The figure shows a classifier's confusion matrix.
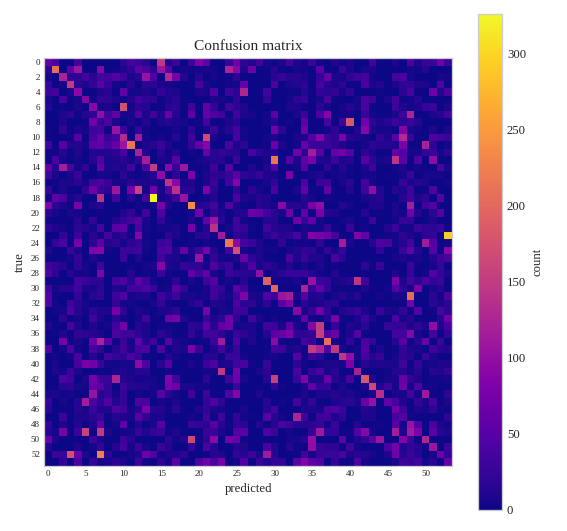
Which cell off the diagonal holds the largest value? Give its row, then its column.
18, 14
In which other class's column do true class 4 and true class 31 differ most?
48
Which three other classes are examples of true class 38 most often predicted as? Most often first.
35, 36, 19
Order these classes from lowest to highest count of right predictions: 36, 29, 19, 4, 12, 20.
20, 4, 12, 36, 29, 19
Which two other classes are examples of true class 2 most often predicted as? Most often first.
16, 13
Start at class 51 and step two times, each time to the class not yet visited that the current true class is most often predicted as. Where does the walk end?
36
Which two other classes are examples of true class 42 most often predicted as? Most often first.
30, 9
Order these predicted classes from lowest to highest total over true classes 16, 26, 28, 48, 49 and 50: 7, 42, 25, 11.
11, 42, 25, 7
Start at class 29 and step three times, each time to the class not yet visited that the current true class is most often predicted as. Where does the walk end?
53
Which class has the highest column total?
7
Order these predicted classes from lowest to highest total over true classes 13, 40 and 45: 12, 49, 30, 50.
50, 49, 12, 30
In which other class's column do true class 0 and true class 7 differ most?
15
